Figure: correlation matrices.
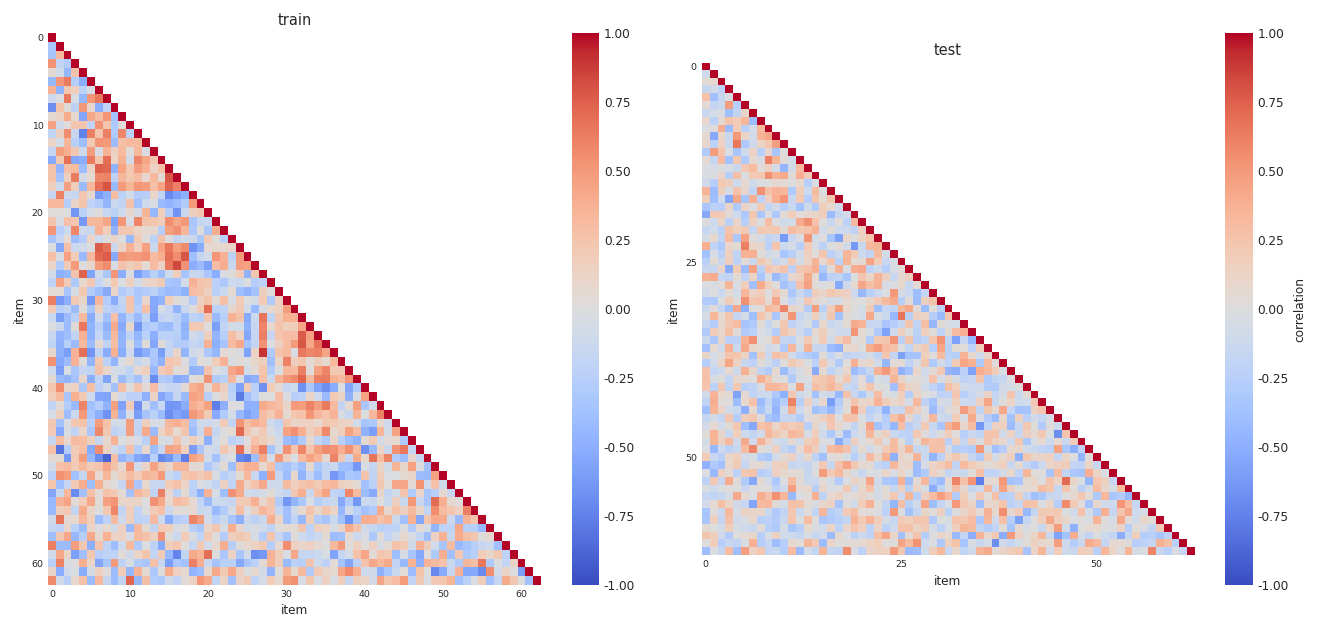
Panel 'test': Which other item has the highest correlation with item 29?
24
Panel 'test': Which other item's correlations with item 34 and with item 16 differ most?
19
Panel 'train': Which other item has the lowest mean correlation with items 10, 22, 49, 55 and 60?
61
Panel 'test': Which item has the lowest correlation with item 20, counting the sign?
29
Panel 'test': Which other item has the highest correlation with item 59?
45
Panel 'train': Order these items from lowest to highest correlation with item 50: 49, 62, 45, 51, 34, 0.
34, 0, 51, 45, 62, 49
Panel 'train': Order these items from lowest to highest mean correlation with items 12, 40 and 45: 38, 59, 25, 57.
38, 57, 59, 25
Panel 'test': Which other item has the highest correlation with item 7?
16
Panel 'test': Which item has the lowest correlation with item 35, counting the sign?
53
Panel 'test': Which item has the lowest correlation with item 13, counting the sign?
10
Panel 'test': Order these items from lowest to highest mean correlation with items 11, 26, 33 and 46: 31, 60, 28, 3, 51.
60, 3, 28, 51, 31
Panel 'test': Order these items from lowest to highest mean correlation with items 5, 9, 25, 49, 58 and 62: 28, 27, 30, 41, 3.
27, 41, 28, 3, 30
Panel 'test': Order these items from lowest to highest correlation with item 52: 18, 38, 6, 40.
40, 38, 18, 6
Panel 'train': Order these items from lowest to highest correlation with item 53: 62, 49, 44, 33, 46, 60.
62, 33, 44, 60, 46, 49
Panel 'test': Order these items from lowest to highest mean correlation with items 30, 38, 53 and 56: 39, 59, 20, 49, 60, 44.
60, 49, 39, 59, 20, 44
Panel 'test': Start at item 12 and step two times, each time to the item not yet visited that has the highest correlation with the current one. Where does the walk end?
14
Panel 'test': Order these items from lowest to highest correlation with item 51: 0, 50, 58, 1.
0, 1, 50, 58
